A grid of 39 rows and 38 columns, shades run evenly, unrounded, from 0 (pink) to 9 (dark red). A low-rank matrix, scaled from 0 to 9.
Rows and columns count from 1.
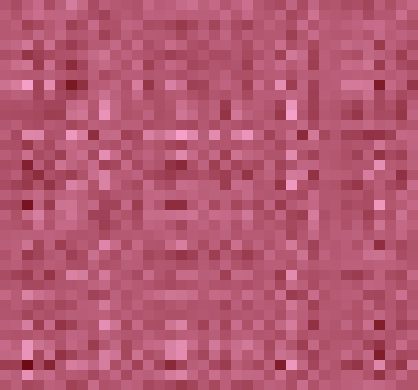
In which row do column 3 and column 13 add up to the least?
9
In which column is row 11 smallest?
27
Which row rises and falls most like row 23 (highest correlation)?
4
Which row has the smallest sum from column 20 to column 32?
14
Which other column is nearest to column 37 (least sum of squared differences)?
21
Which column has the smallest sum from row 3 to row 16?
10
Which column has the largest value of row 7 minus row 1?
7
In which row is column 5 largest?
37
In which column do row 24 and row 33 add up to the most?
35
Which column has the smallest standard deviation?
31
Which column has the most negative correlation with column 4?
34
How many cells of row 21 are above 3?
35
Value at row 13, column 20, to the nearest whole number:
5
